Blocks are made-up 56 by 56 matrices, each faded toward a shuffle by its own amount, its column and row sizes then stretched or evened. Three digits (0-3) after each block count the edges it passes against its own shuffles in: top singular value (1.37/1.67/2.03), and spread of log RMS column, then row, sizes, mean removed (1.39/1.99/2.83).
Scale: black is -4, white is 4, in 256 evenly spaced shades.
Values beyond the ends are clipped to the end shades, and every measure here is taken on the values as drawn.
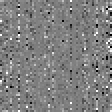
0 3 0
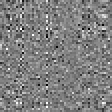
3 2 1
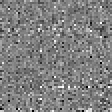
0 2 2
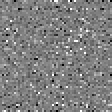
0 1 2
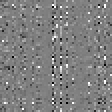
3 3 1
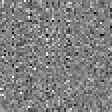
3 2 0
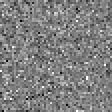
0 0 0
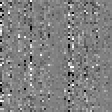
1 3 0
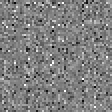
2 2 0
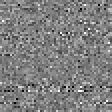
2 0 2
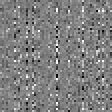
3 3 1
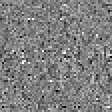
0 1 1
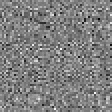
3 0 1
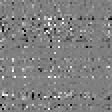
1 2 3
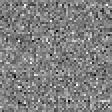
0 0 1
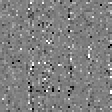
0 2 0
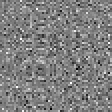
3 1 0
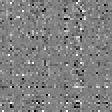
2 2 2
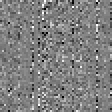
0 3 1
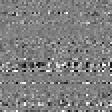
3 1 3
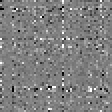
2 2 2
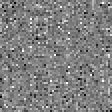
1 1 1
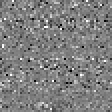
2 0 2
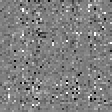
0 2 1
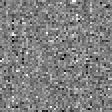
1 1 1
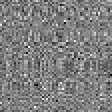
3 0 1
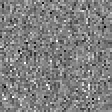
1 1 0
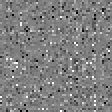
1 1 1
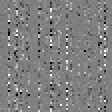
2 3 0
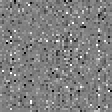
2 1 0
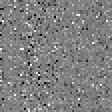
0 2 0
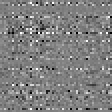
3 2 3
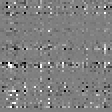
2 2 3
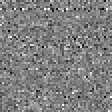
0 0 2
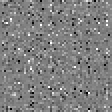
1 2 1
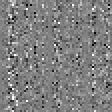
0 3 0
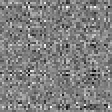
3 2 2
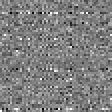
3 1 2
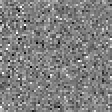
1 1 0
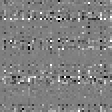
2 2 3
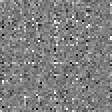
1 2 1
